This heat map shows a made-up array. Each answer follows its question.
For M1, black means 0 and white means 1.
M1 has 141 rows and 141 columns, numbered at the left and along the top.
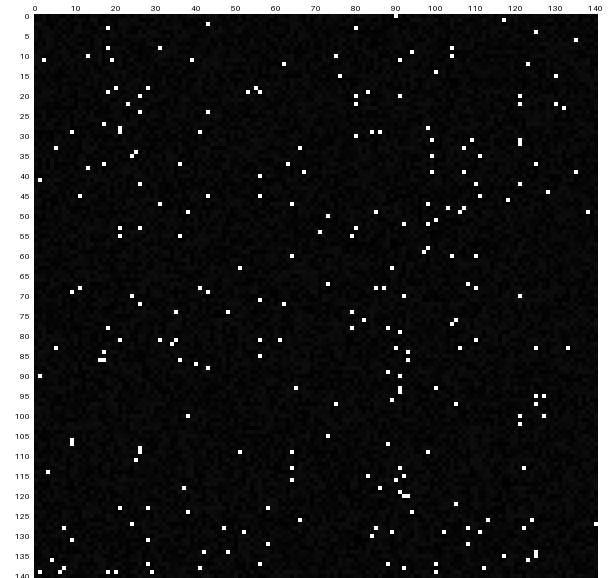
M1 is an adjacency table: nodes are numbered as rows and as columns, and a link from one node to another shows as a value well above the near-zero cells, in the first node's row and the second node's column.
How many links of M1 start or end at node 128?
6
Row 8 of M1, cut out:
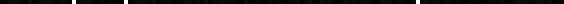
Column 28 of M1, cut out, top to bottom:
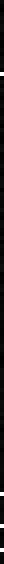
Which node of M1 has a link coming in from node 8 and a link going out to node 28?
node 18
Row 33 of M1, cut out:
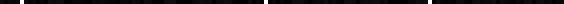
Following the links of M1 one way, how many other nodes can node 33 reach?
8
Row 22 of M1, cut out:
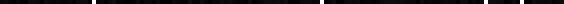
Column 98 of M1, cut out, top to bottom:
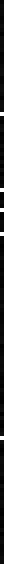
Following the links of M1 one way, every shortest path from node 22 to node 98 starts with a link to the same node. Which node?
node 23
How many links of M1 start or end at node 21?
6
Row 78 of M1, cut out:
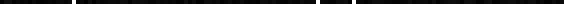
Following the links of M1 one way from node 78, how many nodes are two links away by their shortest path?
5
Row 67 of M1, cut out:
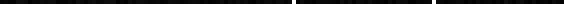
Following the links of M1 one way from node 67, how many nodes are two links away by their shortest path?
1
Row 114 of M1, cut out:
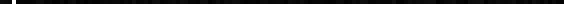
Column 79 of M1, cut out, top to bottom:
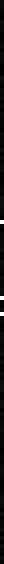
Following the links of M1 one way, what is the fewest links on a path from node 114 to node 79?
4
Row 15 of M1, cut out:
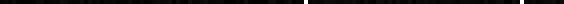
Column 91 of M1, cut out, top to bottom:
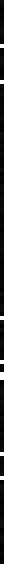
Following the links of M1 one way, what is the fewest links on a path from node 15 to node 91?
4
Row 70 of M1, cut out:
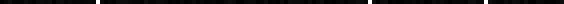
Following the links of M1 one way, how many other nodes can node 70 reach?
5
